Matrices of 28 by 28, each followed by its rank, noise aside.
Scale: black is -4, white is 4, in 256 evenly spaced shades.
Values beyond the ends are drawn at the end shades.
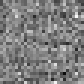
five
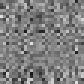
four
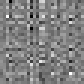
two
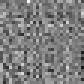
five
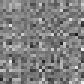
five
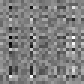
one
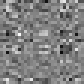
three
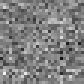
five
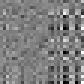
one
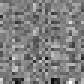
three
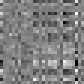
one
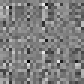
three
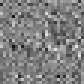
four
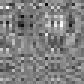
three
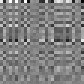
one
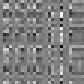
two
